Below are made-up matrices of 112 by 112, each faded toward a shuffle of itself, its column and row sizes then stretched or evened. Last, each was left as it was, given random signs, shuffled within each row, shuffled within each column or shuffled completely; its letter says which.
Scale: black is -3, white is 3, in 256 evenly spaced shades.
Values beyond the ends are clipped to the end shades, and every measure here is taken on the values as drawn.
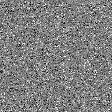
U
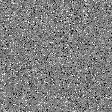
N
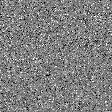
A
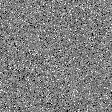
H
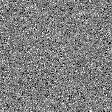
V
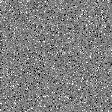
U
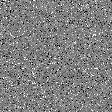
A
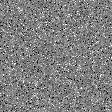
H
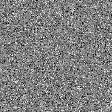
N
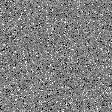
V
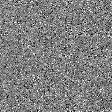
U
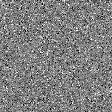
U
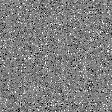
U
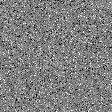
H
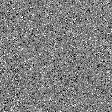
V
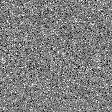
A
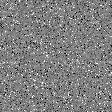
A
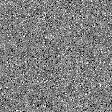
U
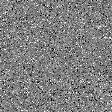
N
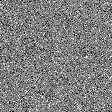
H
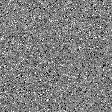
A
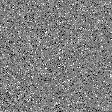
V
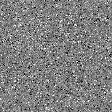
U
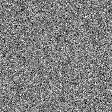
V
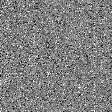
N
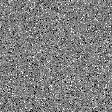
U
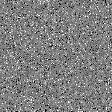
U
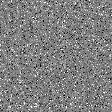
N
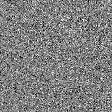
U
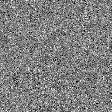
U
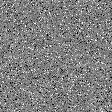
H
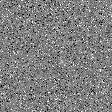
A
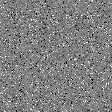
N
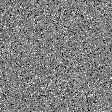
A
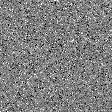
H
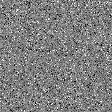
A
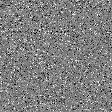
A
